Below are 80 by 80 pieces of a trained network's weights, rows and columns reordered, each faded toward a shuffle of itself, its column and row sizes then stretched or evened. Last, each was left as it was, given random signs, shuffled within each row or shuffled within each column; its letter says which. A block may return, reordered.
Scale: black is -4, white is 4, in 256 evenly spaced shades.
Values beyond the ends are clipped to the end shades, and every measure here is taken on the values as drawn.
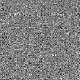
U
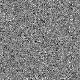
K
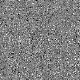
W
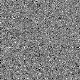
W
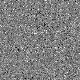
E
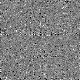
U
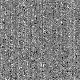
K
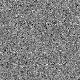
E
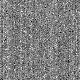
K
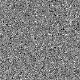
W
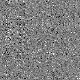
U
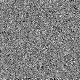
E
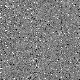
K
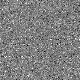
E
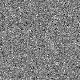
K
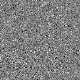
W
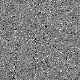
K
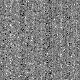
K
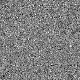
E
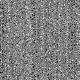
K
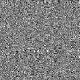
U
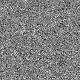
E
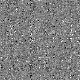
W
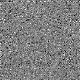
U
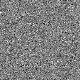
E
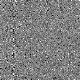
U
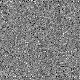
E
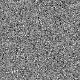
K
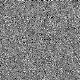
W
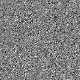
W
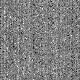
K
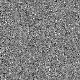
K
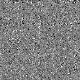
W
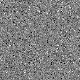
W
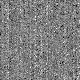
K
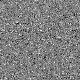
E
